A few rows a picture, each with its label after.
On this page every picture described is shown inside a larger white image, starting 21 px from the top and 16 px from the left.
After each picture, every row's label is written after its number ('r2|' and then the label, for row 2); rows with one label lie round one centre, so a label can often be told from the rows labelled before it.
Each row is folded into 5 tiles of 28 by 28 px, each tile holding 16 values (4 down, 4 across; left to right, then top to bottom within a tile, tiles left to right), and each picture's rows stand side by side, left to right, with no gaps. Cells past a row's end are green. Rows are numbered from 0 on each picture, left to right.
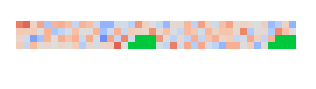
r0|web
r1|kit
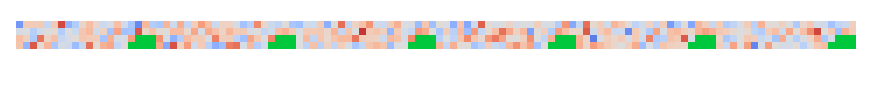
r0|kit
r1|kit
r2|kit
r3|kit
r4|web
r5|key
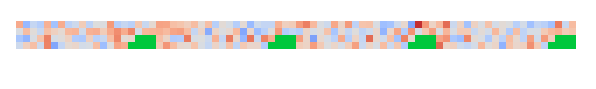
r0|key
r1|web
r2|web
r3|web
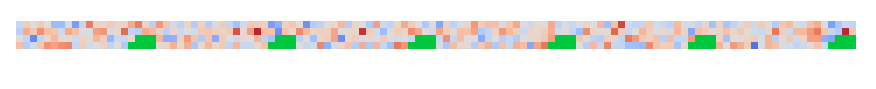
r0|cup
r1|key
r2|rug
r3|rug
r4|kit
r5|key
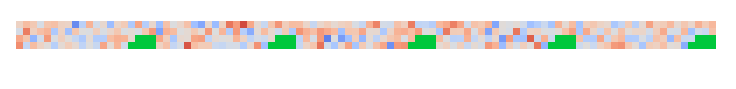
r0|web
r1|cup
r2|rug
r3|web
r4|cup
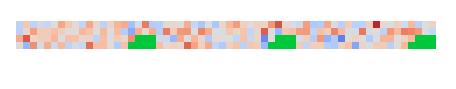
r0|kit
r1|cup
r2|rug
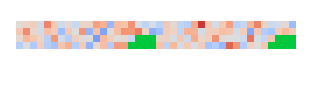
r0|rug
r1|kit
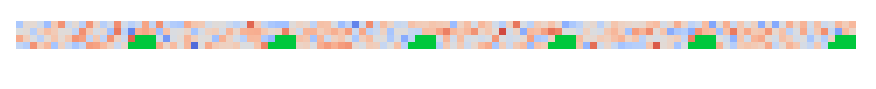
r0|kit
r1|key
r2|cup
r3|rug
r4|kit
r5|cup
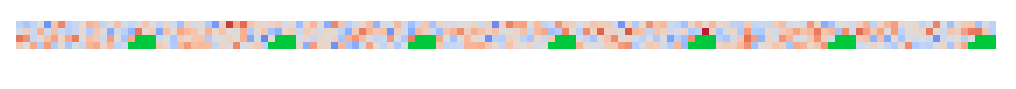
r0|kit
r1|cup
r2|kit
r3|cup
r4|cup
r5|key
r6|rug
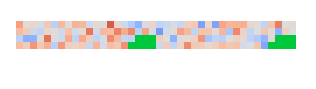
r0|key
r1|cup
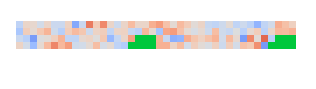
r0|cup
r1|web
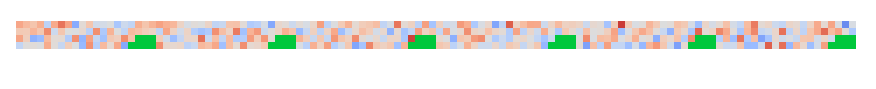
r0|web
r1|web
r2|kit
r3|cup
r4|kit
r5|rug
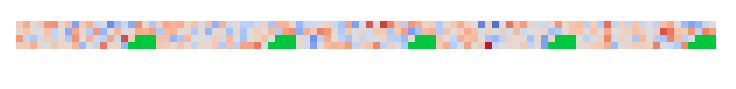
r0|web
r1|web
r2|cup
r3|cup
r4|key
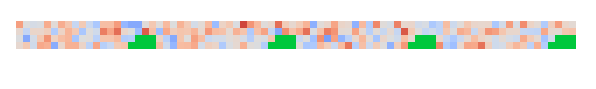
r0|key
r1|cup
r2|rug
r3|cup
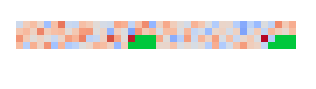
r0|kit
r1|web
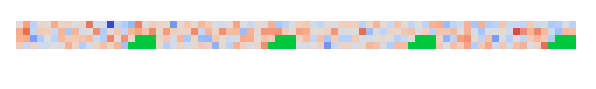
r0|web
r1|rug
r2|rug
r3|key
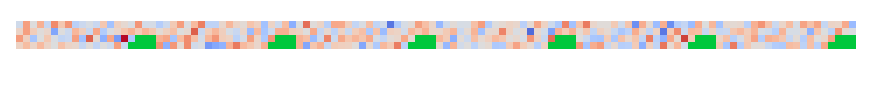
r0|web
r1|kit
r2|web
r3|kit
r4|web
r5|kit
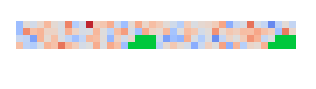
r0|cup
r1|key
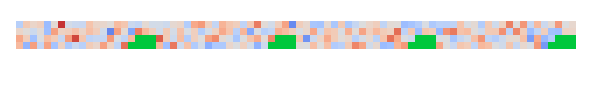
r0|kit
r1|kit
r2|key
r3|cup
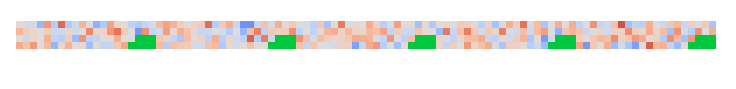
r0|key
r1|web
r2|kit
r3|cup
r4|kit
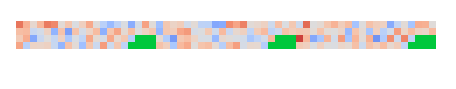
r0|web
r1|cup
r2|web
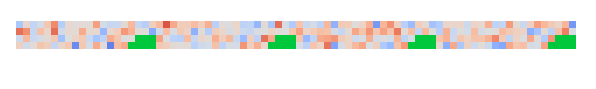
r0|rug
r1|web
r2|key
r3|kit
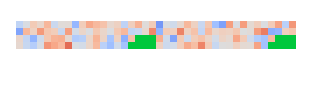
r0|cup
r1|cup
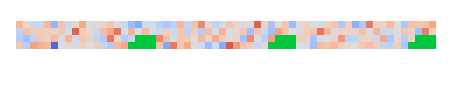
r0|key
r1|kit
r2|cup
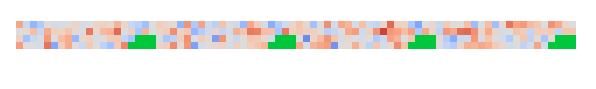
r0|key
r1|key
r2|key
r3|cup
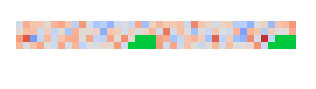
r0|web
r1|web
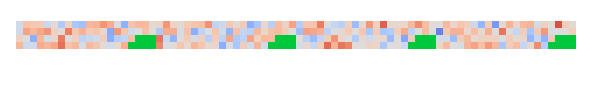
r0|cup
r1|web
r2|cup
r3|cup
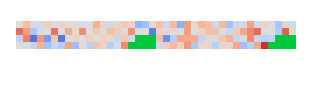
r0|rug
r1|key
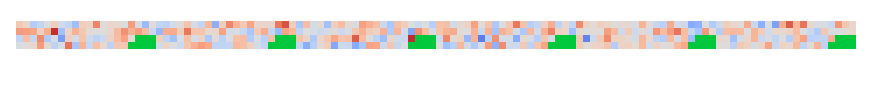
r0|rug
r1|cup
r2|kit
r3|rug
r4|key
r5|cup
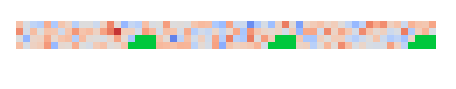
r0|key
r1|web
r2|cup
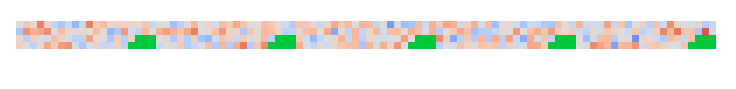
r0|cup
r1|rug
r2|web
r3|web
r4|key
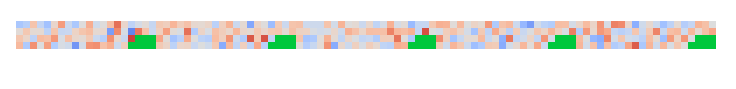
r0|kit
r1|web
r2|key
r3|web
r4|web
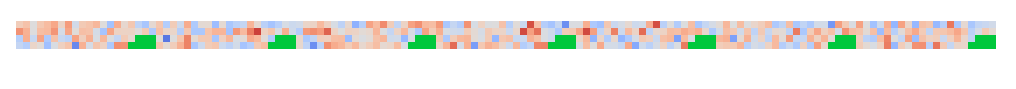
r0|rug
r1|key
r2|cup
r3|key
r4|rug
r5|web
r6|key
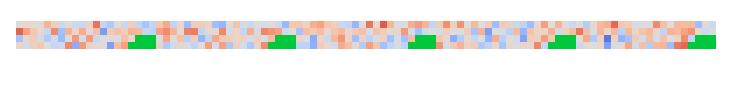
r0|rug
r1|rug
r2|cup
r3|web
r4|rug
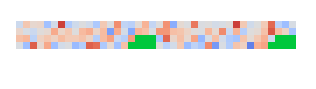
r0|kit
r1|rug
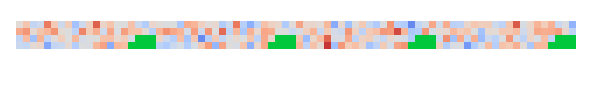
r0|rug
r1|rug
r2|key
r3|rug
